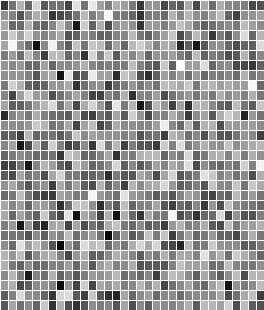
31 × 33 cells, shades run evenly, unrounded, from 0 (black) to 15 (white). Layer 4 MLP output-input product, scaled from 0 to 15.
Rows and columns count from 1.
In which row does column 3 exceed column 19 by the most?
8
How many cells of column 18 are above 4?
26
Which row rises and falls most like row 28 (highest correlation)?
15
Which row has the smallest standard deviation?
27
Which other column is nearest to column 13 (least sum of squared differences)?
17
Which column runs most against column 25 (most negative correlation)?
19
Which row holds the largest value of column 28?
22
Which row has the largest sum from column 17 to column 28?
9
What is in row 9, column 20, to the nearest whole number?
7
